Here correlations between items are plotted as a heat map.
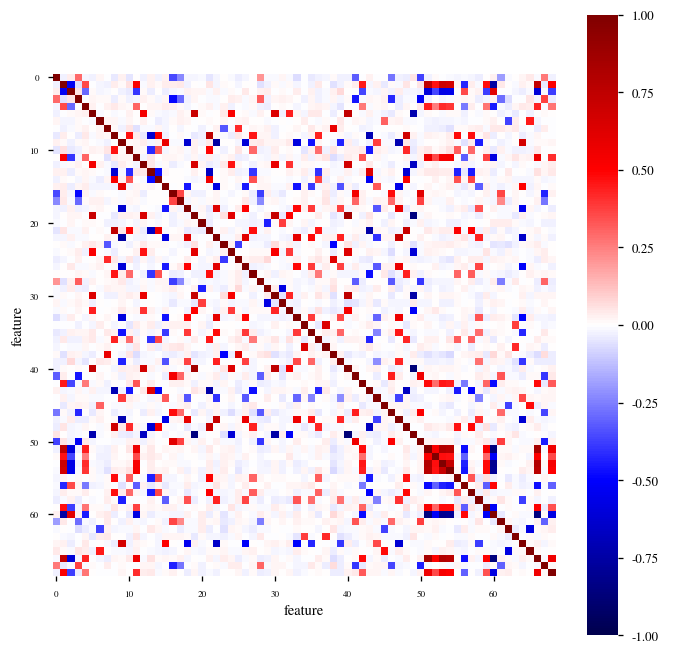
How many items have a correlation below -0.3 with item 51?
3
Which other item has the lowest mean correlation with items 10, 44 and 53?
60
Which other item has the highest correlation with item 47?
22
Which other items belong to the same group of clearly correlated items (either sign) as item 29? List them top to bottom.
20, 31
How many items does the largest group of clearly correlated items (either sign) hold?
14
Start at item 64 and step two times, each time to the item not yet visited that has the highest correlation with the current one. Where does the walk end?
15
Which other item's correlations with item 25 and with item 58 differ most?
38
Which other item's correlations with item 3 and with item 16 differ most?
50
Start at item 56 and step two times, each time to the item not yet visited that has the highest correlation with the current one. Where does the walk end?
2
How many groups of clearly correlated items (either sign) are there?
9
